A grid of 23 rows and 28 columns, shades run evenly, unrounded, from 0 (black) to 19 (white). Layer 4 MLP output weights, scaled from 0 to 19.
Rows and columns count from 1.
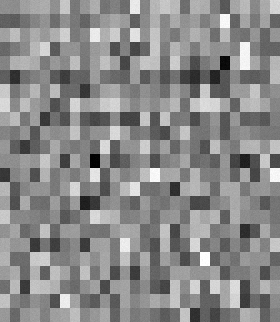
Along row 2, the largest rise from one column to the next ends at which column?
23
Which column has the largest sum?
1
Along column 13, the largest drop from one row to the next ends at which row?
9
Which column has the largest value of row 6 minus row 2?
28
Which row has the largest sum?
8
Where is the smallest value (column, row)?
10, 12
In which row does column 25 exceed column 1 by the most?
4
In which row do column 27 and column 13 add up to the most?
18
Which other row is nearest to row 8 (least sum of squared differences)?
16
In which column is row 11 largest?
11
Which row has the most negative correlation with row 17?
5
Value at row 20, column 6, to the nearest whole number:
14
